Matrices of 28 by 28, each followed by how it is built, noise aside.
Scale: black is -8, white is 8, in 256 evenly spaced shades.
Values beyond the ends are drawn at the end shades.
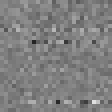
uneven rows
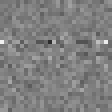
uneven rows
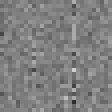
uneven columns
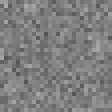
noise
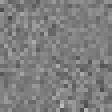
block diagonal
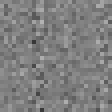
uneven columns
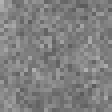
smooth
